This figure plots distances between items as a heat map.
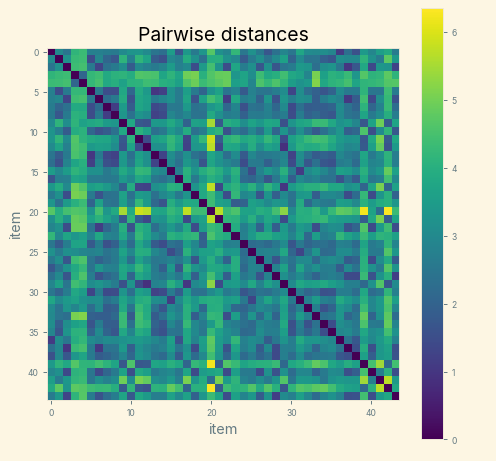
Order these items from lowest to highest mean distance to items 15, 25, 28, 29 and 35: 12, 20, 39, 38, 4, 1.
38, 1, 12, 39, 4, 20
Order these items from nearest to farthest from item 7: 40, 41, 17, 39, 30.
30, 40, 41, 17, 39
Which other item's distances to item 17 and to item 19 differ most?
11
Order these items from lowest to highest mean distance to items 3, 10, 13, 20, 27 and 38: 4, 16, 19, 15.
16, 19, 15, 4
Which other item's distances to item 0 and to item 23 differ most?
36
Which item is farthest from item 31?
42
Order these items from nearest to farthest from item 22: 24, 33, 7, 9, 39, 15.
33, 7, 24, 15, 9, 39
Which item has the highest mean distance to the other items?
20
